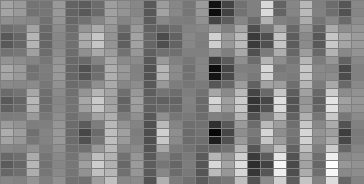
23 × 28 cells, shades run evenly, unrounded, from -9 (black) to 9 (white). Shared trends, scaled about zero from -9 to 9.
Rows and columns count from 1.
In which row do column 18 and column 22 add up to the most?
21
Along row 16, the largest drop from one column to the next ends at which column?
27
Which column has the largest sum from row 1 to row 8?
24
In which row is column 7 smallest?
17
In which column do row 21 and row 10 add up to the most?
26
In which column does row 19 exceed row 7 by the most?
13
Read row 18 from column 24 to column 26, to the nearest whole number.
6 1 3
